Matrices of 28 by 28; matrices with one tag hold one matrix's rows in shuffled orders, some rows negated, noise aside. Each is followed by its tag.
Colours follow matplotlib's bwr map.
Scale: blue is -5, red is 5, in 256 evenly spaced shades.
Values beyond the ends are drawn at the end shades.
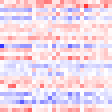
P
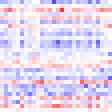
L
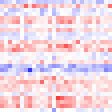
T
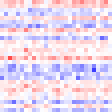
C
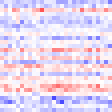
L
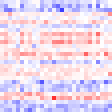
L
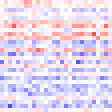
C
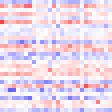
P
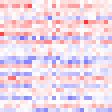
P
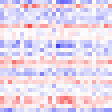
T
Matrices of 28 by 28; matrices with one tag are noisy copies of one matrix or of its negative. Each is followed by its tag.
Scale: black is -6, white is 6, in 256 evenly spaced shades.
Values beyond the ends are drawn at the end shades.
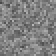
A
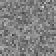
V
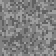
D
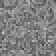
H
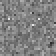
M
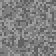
V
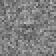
V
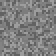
V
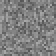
H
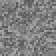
V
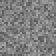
M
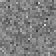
M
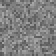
A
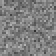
H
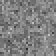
D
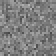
D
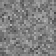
M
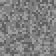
M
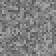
D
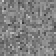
D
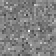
H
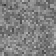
D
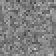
D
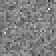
H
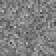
V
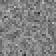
A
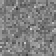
H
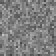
A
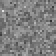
H
